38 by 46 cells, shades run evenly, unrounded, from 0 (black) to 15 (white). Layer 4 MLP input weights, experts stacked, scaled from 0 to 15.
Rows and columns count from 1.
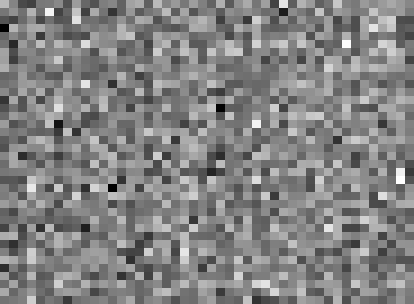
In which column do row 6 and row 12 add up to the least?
2
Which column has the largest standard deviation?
7
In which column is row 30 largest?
21
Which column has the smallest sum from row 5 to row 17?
17
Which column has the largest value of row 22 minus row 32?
45
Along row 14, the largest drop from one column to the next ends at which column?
25
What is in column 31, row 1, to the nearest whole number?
4
